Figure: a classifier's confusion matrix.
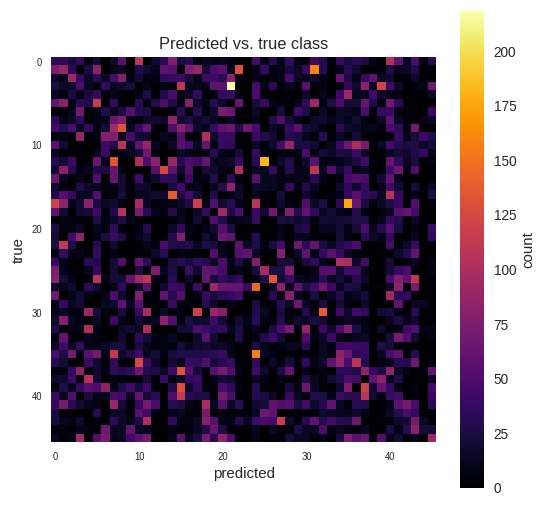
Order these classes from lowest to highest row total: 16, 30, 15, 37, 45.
15, 16, 30, 45, 37
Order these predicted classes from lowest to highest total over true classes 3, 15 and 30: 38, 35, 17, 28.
38, 28, 35, 17
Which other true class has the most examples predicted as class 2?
35
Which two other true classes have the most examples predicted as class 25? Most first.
12, 42
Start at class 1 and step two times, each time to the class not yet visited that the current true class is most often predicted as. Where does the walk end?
13
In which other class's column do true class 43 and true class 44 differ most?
27
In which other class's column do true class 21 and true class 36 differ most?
10
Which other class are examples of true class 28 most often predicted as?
40
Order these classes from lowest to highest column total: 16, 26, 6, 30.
6, 26, 16, 30
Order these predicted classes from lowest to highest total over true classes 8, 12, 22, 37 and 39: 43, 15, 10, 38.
38, 43, 10, 15
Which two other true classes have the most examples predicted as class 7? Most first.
12, 35
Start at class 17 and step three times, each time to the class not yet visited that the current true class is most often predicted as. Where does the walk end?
34
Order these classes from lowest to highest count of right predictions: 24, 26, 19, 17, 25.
19, 24, 25, 17, 26
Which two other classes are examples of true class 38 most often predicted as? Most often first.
4, 39
